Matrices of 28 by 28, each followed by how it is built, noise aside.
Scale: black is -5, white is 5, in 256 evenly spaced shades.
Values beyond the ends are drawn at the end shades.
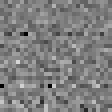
uneven rows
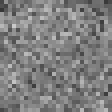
smooth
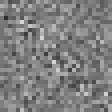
banded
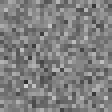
noise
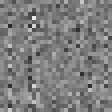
uneven columns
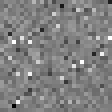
sparse
